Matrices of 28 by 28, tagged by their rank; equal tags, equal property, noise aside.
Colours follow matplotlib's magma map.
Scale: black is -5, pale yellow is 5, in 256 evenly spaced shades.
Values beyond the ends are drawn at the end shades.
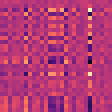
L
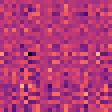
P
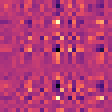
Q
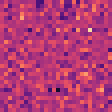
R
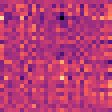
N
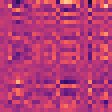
Q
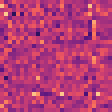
R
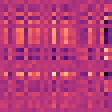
L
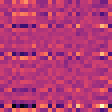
L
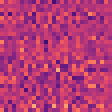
R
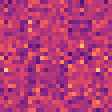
N
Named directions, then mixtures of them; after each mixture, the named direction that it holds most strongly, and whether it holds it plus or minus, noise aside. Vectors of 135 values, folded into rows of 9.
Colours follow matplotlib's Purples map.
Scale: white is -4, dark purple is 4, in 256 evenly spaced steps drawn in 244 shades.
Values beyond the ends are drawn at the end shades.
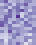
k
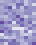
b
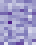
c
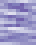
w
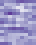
w, minus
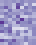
b, plus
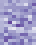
c, plus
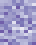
b, plus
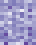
c, minus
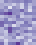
k, plus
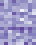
c, minus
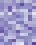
c, minus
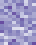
b, plus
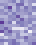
b, plus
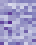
c, plus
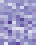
b, plus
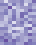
k, minus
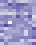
c, minus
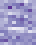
w, plus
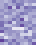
b, plus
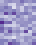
b, plus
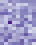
c, plus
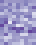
c, minus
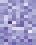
k, minus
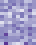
c, minus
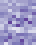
c, plus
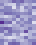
b, plus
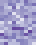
b, minus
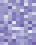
b, plus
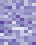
b, plus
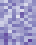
k, minus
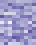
b, minus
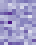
c, plus
